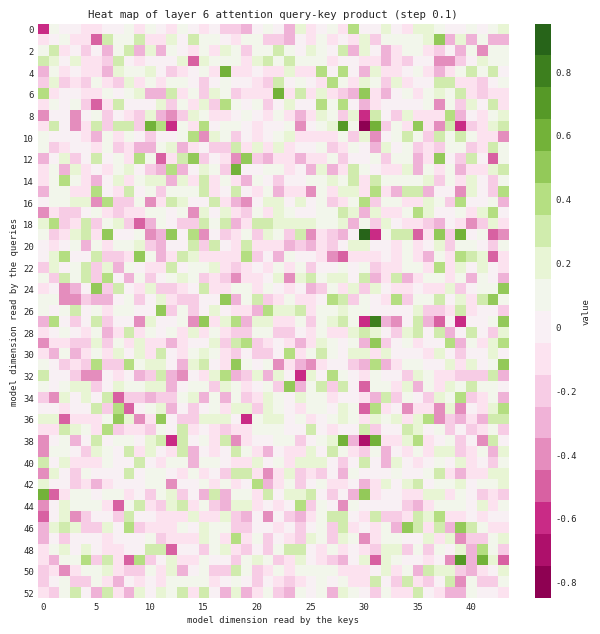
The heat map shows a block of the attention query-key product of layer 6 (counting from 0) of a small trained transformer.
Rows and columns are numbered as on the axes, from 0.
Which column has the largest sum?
26
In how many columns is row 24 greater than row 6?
21
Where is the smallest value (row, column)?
9, 30
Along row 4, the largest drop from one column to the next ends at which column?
18
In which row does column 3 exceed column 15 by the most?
19
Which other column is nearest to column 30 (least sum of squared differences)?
12
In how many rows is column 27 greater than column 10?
21
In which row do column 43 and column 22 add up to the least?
49
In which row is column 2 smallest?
36
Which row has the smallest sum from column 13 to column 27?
45
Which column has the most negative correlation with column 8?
4
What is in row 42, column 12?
-0.4
